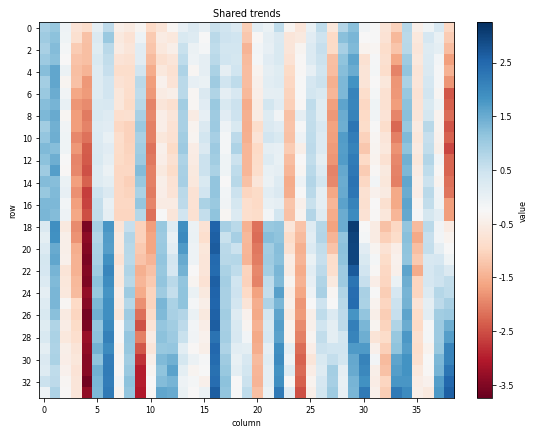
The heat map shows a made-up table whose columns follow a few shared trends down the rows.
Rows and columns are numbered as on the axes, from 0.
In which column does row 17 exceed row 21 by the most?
9
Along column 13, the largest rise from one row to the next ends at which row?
18
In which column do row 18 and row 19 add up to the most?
29
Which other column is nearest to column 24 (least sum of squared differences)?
20
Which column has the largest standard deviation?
38
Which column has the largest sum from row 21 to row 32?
16
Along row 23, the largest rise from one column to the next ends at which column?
5
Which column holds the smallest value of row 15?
4
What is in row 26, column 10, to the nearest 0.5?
-1
